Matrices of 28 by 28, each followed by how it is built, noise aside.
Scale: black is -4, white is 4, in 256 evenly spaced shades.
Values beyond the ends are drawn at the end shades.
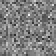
repeating columns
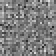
blocks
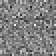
repeating columns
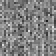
blocks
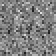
repeating columns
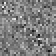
banded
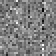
uneven columns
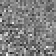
lower triangular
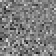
lower triangular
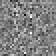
uneven columns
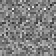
repeating columns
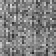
blocks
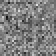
blocks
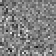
lower triangular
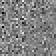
uneven columns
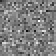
uneven rows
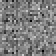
blocks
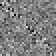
banded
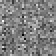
uneven columns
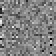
uneven columns
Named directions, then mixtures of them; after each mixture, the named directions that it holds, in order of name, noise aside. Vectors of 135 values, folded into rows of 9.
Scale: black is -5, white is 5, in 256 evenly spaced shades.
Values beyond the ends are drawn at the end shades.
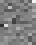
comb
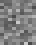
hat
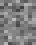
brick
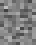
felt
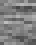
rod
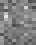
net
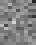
comb, hat.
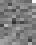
comb.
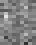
hat, net.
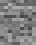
comb, felt, rod.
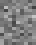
felt, hat, net.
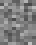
brick, hat.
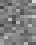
comb, hat.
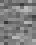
felt, rod.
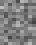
brick.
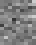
comb, hat, rod.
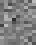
comb, net.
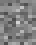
brick, hat.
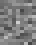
felt, hat, rod.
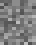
hat.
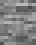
rod.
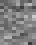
brick, hat, rod.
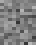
hat.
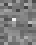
brick, comb, net.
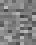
felt.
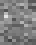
net, rod.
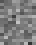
hat.
